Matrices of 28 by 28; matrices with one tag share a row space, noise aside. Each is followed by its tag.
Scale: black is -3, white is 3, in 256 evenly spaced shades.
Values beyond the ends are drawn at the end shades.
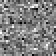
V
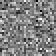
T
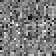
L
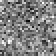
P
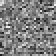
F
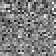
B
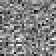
V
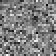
V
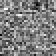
V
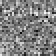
V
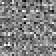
F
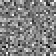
B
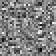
T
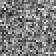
P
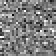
F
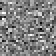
T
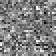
F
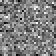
V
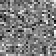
B
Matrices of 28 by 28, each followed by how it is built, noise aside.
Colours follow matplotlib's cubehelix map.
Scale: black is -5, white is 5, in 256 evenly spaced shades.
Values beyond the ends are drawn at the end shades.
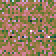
uneven rows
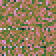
uneven rows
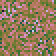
block diagonal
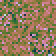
block diagonal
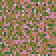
repeating rows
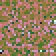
uneven rows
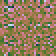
low rank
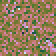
block diagonal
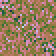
block diagonal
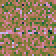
uneven rows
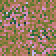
block diagonal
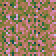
repeating rows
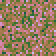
repeating rows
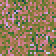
block diagonal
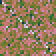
diagonal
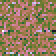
uneven rows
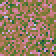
block diagonal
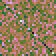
diagonal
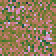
block diagonal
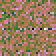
uneven rows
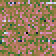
uneven rows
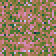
repeating rows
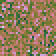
block diagonal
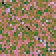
diagonal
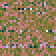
uneven rows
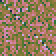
diagonal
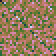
diagonal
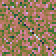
diagonal
